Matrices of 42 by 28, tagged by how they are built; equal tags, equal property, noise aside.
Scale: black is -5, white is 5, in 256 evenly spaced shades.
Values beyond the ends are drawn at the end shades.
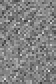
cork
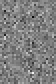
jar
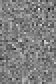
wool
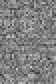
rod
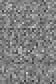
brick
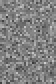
brick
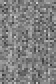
rod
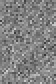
cork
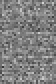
rod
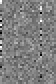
jar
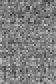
rod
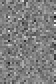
jar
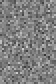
brick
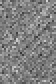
cork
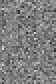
jar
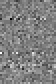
wool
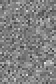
cork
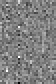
jar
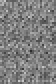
brick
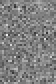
wool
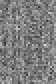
rod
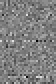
wool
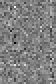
jar
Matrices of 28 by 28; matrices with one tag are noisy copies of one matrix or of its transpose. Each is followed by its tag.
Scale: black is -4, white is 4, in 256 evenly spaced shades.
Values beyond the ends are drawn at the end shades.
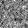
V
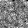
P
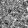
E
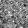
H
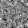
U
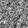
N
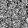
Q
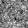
V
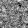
U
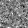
E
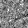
N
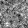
V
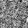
Q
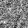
N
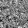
Q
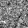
N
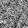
N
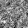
N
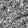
N
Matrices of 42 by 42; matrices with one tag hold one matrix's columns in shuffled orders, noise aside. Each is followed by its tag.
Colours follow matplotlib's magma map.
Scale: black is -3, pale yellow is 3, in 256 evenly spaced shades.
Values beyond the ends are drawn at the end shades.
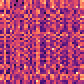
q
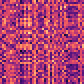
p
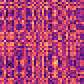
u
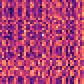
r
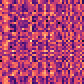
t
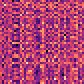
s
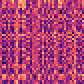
q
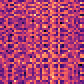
s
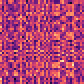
t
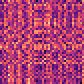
p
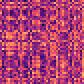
u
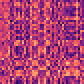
r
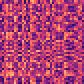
t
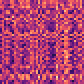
q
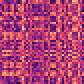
t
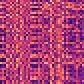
s
